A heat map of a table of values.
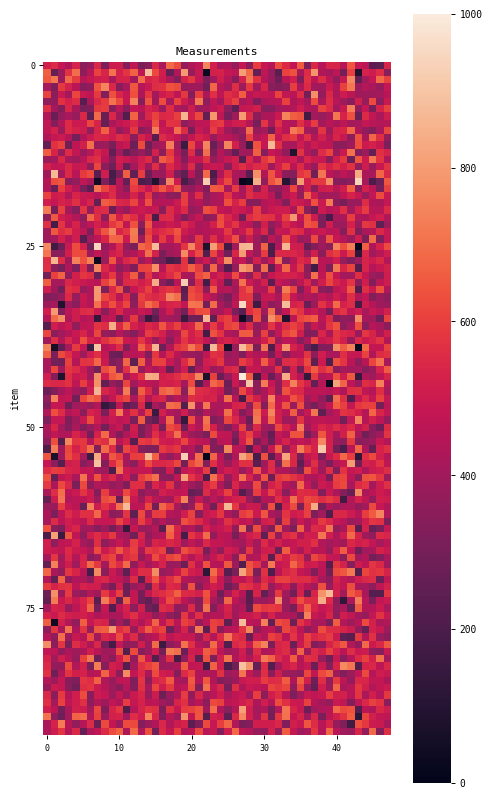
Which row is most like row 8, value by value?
66
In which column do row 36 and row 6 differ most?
9
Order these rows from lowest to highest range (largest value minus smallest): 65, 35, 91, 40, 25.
40, 91, 65, 35, 25
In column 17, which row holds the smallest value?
27
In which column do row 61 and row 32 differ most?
25
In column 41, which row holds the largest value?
83
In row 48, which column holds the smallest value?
15
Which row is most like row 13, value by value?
10
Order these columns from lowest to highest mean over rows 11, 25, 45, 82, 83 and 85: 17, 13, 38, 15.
38, 15, 17, 13
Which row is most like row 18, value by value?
76
